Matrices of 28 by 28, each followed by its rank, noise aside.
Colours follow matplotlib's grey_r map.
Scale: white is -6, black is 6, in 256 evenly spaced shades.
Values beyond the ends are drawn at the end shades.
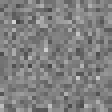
eight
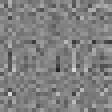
four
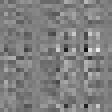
three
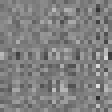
three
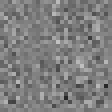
six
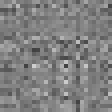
four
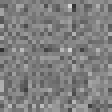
three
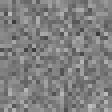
eight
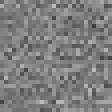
eight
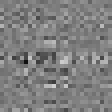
three
